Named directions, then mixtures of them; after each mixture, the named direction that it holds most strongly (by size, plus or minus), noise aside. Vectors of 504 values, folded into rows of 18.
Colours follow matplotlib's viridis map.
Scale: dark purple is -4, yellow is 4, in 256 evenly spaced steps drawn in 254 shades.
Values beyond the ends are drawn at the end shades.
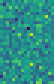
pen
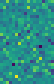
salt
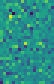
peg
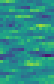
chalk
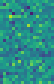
peg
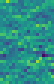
chalk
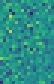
peg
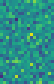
pen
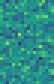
salt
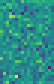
peg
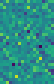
salt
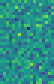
pen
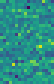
salt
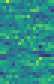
chalk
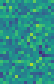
pen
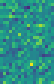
pen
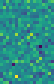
salt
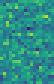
pen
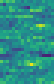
chalk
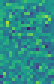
pen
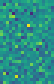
peg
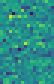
peg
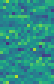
chalk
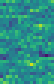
chalk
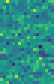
salt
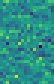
salt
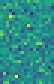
peg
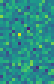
pen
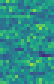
chalk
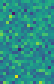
peg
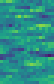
chalk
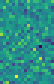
salt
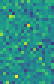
peg
